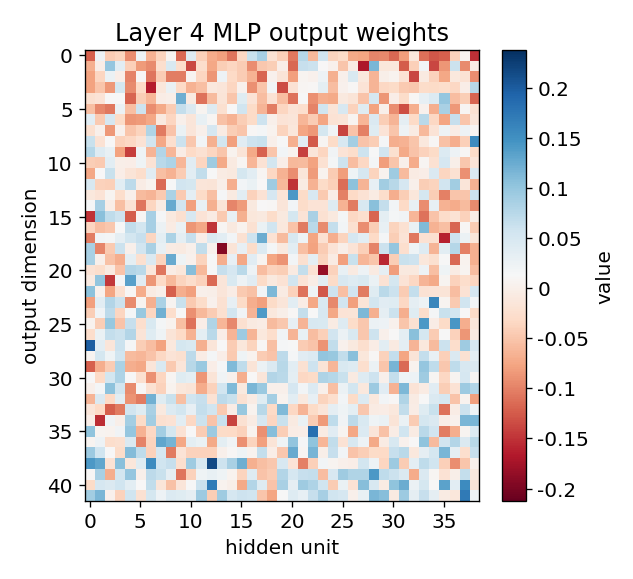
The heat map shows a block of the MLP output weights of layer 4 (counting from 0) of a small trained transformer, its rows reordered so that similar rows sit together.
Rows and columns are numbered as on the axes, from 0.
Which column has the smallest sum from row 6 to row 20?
23
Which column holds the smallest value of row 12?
20
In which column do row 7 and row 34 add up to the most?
6
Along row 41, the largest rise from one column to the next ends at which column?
37
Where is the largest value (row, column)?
38, 12
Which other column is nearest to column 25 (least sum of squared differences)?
19
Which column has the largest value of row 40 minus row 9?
21
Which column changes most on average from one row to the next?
0
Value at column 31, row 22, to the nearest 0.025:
-0.05
